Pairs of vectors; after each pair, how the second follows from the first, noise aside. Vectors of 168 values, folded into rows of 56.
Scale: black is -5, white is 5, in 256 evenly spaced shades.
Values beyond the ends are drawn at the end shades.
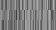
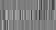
reversed, partly zeroed.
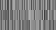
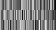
wrapped around, scaled up.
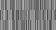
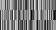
wrapped around, negated, scaled up.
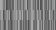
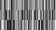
wrapped around, scaled up.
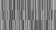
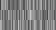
wrapped around.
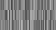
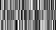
wrapped around, scaled up.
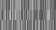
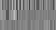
reversed, negated, partly zeroed.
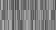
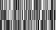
wrapped around, scaled up.
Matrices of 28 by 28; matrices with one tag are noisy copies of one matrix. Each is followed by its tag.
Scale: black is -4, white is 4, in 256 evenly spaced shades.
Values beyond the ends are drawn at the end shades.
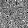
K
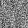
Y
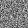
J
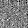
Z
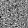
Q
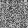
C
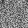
K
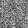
Y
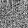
C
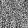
Y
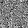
K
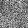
K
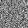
J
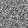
J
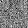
C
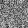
K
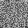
Q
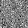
Y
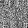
Z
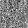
C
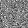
J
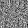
Z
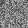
K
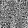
Y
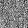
Z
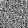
Q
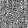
C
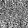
K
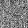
Z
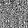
Z
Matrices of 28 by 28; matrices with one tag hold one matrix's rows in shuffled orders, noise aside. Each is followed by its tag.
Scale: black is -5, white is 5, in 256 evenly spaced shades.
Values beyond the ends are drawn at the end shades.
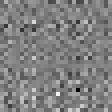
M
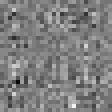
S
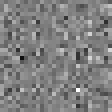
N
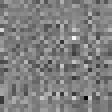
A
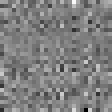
A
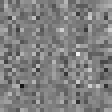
N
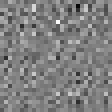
M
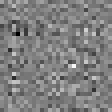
S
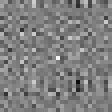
M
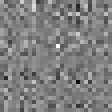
M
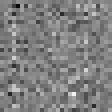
S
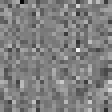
N
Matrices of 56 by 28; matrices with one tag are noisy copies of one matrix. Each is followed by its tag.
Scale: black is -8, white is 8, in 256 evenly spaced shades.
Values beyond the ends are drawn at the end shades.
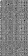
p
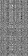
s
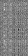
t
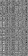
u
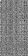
p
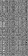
u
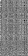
p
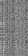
u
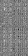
t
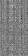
s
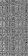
u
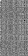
p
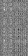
t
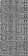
p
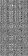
s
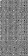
p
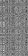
u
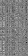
u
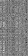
u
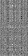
s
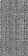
p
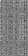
p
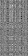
s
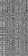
u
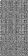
p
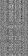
s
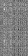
t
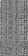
p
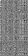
p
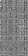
p
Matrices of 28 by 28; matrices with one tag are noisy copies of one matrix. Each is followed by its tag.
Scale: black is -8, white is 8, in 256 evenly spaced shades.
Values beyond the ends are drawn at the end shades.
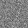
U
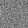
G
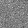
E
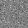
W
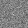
E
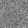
G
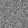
E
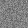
G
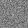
E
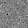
U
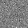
U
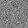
E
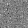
G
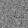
U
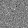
U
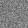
E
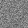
G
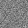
G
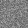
W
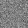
W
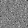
W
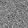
U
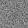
U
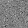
E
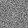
E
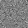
G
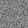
G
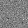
E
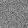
W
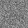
U
